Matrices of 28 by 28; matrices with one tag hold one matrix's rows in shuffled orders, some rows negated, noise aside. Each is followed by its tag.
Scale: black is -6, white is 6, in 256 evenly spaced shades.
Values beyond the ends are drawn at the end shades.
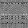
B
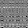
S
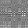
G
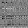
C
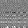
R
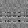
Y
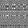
R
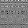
B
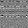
S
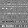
C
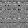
Y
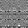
Y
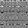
S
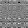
Y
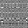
S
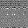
R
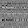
C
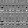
S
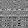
Y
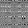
G
